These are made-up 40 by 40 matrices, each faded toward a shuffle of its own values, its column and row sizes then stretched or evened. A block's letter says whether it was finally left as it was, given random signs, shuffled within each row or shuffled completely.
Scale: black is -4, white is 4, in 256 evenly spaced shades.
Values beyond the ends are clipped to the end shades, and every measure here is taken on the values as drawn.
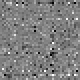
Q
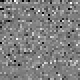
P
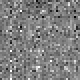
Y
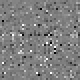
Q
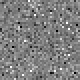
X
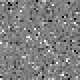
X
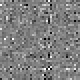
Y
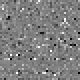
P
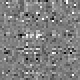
Y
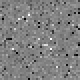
X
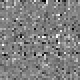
Q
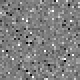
X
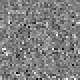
P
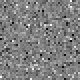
X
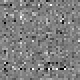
Q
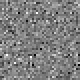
P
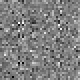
Y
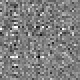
Y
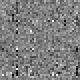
Q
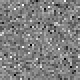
X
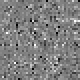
Y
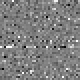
P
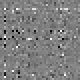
Q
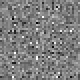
Q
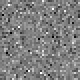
X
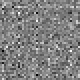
Q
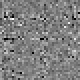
Y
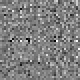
Y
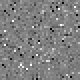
X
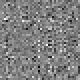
Y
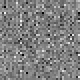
Y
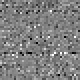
P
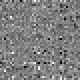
Q
